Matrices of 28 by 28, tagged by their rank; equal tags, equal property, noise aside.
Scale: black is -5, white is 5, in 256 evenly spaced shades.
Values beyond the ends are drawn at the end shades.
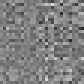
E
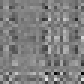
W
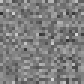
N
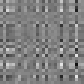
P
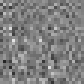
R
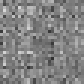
R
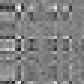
P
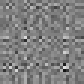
E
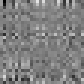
E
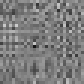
R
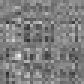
W
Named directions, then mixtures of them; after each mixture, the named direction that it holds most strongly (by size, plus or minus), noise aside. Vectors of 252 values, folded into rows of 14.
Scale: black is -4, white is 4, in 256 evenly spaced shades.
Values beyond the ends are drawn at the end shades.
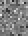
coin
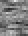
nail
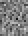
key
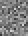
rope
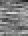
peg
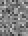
coin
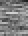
peg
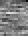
peg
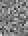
rope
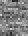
nail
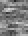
nail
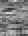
nail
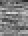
peg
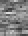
nail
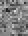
coin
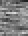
peg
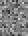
coin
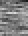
peg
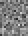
key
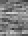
peg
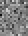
coin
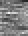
peg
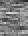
peg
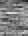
peg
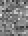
coin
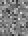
coin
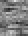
nail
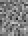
key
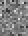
coin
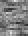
nail
